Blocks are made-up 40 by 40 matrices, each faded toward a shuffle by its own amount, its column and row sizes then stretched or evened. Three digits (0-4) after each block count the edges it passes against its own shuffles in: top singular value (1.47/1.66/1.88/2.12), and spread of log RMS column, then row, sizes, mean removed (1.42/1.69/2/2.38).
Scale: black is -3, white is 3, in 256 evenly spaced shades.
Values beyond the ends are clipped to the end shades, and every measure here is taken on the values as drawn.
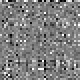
3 2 4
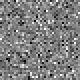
1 0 0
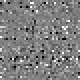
0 0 4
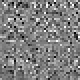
3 2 3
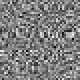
3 0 2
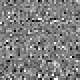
2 0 3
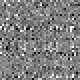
2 0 3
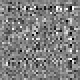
3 3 4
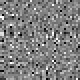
2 1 0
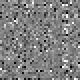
1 1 0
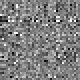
3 1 3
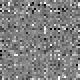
1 4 3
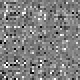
2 4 3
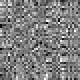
4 2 0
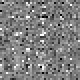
2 2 2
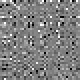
4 3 2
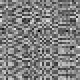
4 0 1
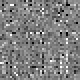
3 2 3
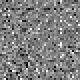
0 1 3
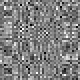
4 2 0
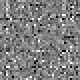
2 1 2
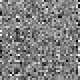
1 3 0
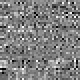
3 1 4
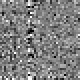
1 2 1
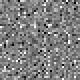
1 2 0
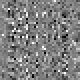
3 4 0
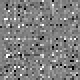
0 4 3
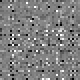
2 3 4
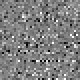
0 0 3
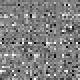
1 3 4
